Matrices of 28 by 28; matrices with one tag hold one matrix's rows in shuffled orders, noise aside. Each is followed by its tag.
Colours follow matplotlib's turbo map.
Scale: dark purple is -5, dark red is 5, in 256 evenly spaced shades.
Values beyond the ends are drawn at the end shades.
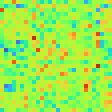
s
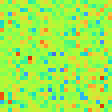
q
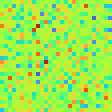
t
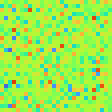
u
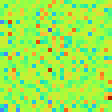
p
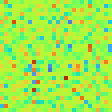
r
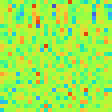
t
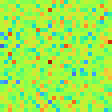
p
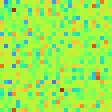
u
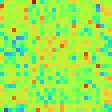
s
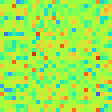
s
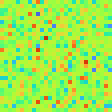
t
